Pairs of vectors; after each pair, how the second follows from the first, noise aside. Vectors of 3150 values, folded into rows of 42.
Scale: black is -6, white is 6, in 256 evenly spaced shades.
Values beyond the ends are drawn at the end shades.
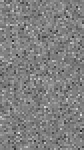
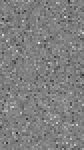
reversed, partly zeroed.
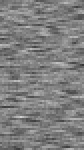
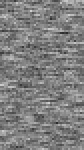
reversed, negated.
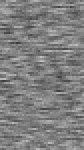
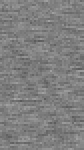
reversed, shrunk.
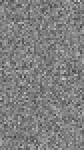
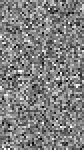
reversed, scaled up.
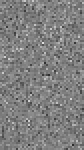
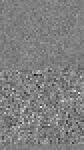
reversed, partly zeroed.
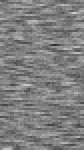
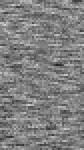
reversed, negated.
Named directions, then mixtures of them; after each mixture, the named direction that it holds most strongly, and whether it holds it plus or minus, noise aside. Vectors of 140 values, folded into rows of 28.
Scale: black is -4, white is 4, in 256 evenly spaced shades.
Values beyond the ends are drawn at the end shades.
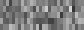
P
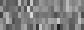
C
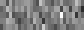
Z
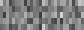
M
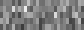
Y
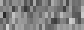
Y, minus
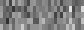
Y, minus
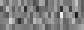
Z, plus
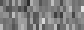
Z, minus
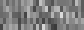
Z, plus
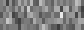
Z, plus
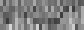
P, plus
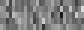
Z, minus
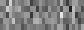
P, minus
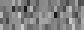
Y, minus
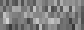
P, minus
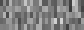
M, minus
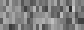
P, minus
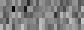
Y, minus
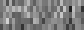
Y, plus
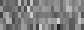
C, plus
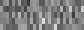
Z, minus
